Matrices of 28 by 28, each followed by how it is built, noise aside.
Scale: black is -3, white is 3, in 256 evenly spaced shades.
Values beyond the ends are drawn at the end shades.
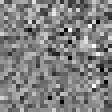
upper triangular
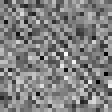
Toeplitz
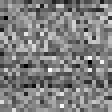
blocks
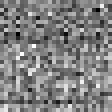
blocks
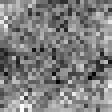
smooth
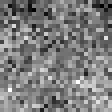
smooth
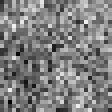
smooth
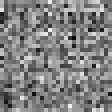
blocks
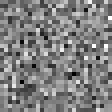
noise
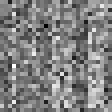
blocks
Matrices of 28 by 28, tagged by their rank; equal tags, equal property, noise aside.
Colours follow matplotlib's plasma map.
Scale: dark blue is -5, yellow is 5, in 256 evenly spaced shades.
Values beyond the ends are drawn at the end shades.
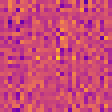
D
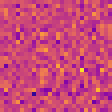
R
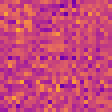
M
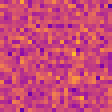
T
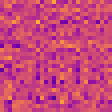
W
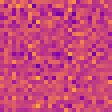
R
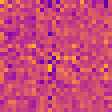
D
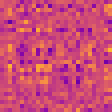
W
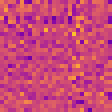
D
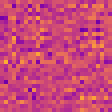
R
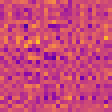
W
